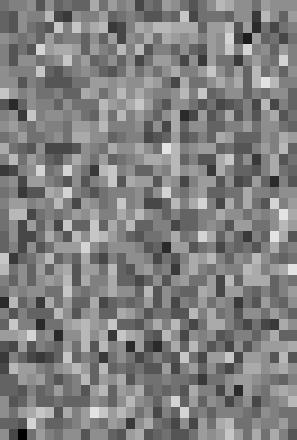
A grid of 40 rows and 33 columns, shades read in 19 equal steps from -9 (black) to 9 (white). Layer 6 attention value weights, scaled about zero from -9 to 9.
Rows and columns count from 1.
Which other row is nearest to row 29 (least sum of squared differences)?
36
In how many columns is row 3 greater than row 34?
15
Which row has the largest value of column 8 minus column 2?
16
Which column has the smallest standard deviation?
30
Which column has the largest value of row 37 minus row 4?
28
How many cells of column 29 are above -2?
27
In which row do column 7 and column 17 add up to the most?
3
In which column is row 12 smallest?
19
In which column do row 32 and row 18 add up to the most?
8
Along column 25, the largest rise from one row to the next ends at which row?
20
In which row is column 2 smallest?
10
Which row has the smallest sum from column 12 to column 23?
33
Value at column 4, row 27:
1
